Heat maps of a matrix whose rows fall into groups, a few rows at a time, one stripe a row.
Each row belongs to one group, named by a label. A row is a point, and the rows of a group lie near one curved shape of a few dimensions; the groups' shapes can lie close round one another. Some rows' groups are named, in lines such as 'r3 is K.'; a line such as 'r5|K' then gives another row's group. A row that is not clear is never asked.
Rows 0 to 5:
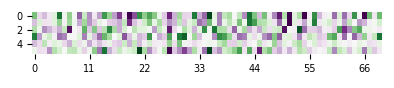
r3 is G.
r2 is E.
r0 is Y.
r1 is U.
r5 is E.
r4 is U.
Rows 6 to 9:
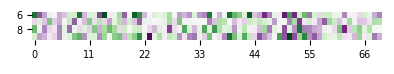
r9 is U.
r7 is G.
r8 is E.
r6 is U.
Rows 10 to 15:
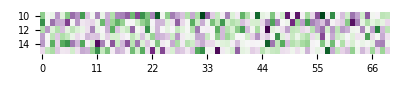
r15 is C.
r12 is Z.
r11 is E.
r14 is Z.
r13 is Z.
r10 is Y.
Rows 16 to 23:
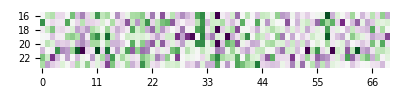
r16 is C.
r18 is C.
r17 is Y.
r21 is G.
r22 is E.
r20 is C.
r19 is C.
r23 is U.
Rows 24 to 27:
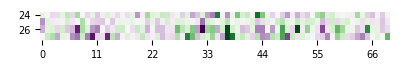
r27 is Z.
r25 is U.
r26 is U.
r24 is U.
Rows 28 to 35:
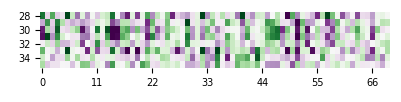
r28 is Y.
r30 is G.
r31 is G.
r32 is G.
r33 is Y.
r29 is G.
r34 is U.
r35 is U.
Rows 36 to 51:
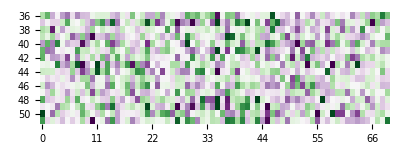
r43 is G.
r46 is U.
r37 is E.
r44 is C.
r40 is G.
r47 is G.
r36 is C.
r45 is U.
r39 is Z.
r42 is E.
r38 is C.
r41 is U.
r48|U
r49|E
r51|Z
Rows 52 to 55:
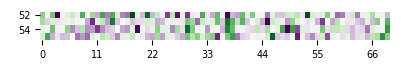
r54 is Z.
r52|E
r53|Z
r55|C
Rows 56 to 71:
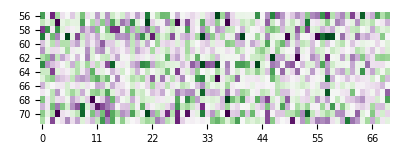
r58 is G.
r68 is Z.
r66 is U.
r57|E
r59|Y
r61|U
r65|C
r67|C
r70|E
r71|E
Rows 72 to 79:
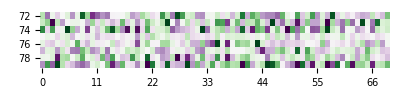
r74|Y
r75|U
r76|U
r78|E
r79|G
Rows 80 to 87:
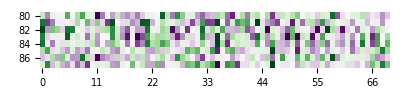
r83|Y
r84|Y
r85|C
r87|C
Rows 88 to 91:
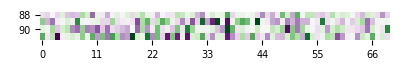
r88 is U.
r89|U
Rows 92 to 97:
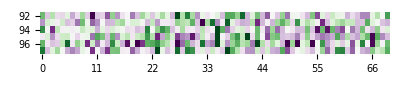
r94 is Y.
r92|Z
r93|U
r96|Y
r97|G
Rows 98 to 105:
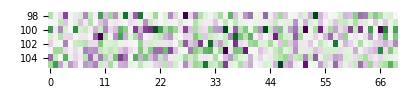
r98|E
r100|Y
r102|C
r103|C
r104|G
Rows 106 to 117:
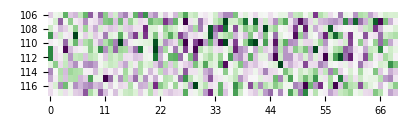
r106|G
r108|U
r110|E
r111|E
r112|Y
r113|C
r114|Z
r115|Z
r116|G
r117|U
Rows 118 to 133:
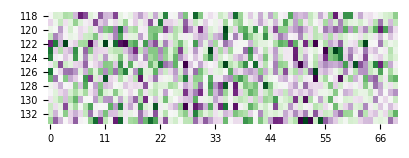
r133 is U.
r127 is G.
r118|G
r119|Z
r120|E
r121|U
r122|G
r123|Y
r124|Y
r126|E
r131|E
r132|G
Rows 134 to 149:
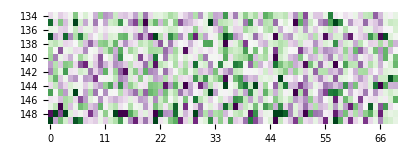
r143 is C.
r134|U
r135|Y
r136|U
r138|C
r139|E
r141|G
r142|G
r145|Y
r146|G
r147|C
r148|G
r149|Y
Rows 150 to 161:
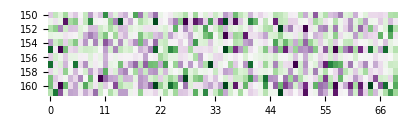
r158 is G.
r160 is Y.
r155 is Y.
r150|G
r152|C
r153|C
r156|U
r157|Y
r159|Z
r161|C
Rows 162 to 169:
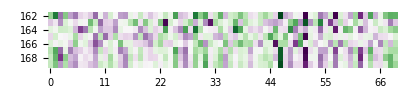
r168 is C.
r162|C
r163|U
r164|G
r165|U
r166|Z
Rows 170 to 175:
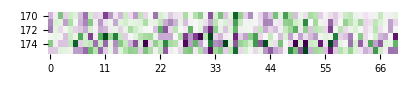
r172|U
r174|Y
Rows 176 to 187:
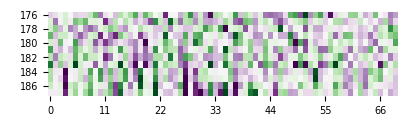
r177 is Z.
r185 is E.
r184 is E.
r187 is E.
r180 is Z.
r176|U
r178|C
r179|G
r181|Y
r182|Z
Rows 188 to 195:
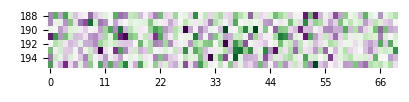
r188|G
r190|E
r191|G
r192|C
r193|Z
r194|U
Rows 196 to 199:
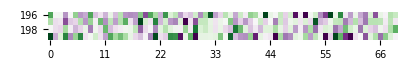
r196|Y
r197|E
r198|G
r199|Y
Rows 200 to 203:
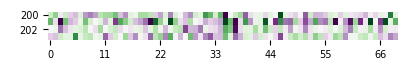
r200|C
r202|C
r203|Z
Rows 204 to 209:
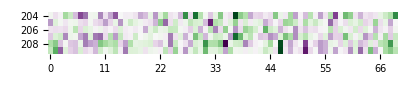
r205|U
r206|U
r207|Z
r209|C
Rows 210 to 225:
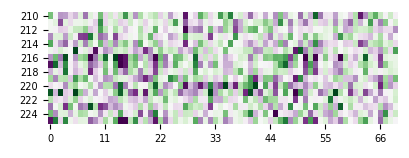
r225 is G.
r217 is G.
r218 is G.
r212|C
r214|E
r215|Z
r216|G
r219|Z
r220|E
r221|Y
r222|U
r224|Z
